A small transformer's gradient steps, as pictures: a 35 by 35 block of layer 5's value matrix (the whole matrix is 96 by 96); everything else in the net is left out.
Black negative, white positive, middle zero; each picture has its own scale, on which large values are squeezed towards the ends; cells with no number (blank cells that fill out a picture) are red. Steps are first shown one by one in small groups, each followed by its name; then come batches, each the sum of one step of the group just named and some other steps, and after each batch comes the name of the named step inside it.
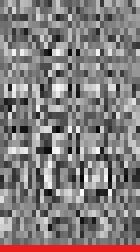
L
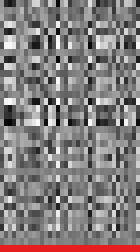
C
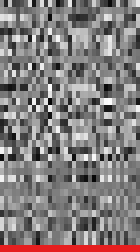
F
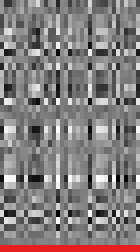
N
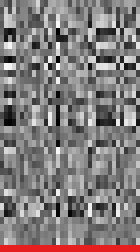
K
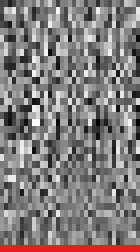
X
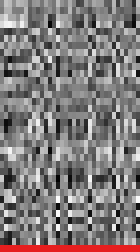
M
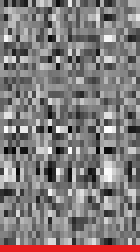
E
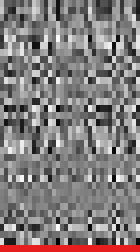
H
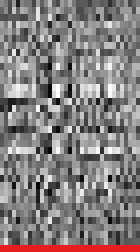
L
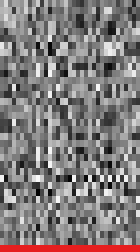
M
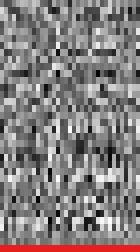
N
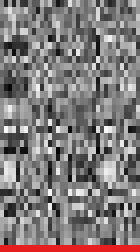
E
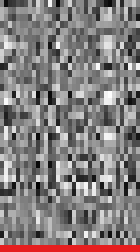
C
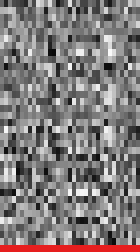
E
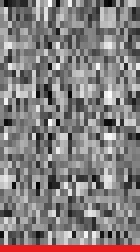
K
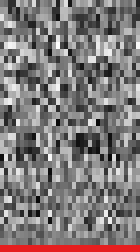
C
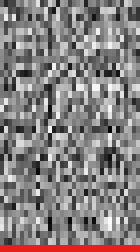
X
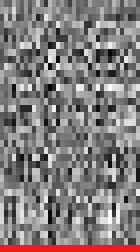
K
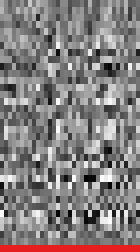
N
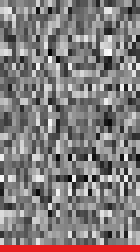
X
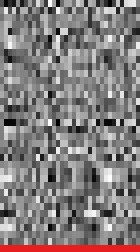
K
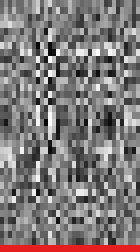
M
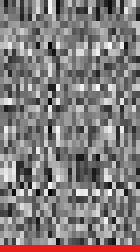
H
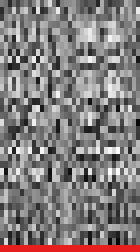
X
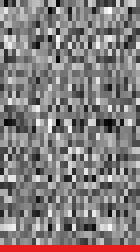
C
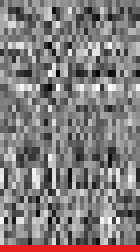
M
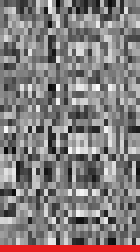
E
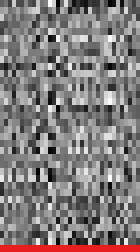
H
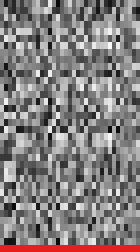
H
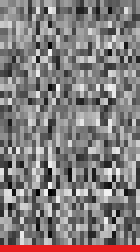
M
